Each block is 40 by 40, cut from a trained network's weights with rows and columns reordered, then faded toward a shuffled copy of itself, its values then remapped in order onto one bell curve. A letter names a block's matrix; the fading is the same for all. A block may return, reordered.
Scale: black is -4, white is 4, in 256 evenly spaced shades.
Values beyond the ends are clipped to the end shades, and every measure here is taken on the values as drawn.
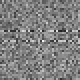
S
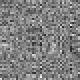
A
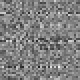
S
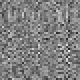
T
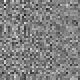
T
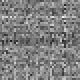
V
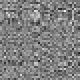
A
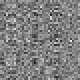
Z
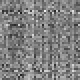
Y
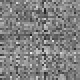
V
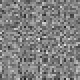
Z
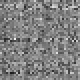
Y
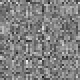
T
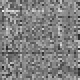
V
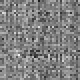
Y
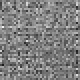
V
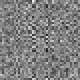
A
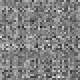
Y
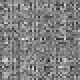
Y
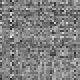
V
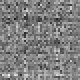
V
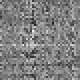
V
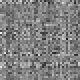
Y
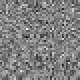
T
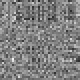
Z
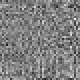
T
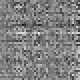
V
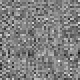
T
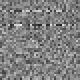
S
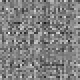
Y
